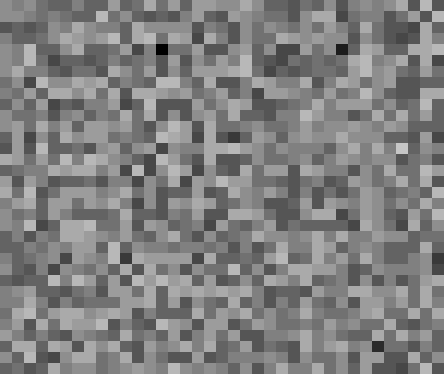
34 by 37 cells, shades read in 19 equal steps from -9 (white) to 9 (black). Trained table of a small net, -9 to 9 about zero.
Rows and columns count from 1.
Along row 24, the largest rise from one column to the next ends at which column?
11
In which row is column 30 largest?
21
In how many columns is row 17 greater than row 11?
18
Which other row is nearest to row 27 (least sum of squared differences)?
7
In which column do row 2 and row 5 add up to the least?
37
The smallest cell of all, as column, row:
34, 14
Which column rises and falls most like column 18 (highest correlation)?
15
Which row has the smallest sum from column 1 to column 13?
29
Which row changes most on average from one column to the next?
5
